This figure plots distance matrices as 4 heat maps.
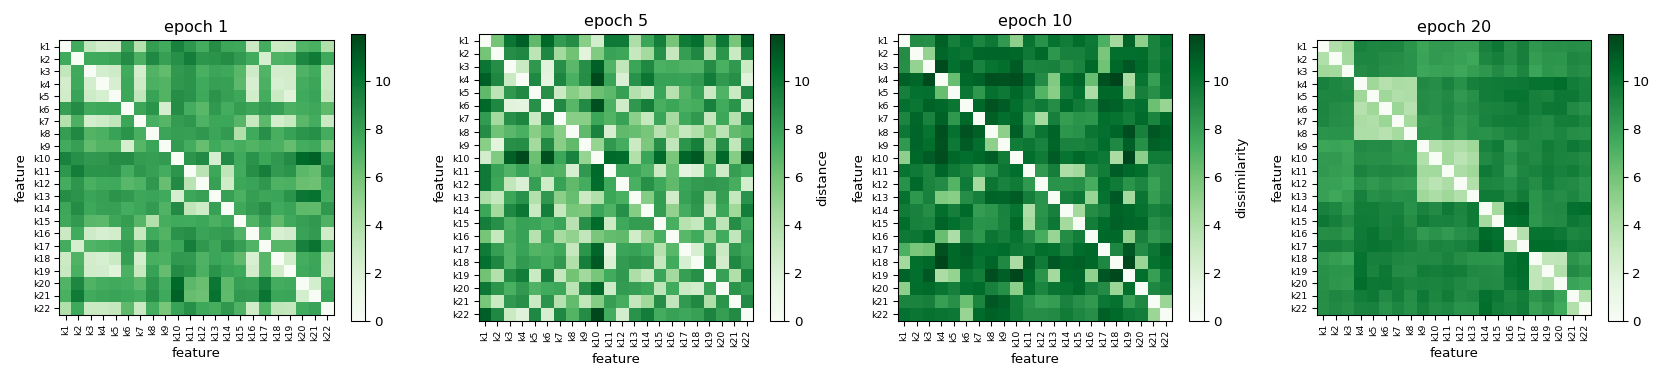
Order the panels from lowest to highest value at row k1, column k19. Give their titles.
epoch 1, epoch 5, epoch 20, epoch 10
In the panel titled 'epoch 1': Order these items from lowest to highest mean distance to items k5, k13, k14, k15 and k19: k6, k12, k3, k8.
k3, k12, k8, k6
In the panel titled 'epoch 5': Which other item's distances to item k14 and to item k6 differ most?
k4
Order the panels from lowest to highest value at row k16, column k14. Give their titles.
epoch 5, epoch 1, epoch 10, epoch 20
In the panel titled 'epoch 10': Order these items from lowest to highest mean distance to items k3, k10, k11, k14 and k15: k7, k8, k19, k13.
k7, k8, k13, k19
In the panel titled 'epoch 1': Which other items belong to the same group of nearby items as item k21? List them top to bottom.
k20
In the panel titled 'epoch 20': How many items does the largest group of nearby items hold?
5
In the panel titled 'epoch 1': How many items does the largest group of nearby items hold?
9
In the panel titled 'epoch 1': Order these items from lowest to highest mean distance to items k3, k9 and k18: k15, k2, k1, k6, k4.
k4, k1, k6, k15, k2
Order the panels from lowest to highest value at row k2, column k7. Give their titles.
epoch 5, epoch 1, epoch 20, epoch 10
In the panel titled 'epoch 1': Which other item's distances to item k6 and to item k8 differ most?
k9
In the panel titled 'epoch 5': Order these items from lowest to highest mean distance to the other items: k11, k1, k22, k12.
k11, k12, k22, k1
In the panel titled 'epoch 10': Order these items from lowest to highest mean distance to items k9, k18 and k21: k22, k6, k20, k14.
k20, k22, k6, k14
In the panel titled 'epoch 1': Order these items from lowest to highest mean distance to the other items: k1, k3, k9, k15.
k3, k1, k9, k15
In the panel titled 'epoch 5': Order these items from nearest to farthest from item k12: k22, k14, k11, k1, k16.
k22, k16, k11, k14, k1
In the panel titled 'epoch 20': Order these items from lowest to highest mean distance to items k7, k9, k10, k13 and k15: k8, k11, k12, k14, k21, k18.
k12, k11, k8, k14, k18, k21
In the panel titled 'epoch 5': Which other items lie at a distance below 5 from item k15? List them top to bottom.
k8, k11, k17, k18, k20
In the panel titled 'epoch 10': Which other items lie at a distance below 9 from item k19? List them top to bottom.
k4, k5, k12, k13, k16, k21
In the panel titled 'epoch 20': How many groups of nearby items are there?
7
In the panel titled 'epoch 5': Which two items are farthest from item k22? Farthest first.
k10, k1
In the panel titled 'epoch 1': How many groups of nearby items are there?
7
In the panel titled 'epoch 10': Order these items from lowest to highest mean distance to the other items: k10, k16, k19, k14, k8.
k16, k14, k19, k10, k8
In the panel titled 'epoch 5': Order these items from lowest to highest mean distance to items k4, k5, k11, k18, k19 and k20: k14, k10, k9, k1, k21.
k14, k21, k9, k1, k10
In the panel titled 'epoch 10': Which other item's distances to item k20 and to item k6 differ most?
k18
